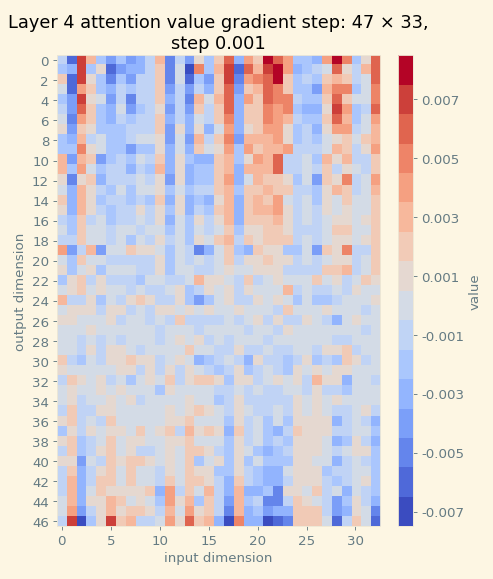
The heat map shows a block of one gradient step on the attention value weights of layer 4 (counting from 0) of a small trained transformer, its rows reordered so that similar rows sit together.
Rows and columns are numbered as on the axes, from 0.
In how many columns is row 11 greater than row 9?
13
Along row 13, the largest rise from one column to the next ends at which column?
2
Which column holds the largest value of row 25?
23
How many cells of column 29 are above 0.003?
6
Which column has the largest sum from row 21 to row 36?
1
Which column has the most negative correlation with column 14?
0
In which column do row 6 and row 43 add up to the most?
28
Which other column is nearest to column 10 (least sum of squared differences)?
27
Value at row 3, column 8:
-0.001
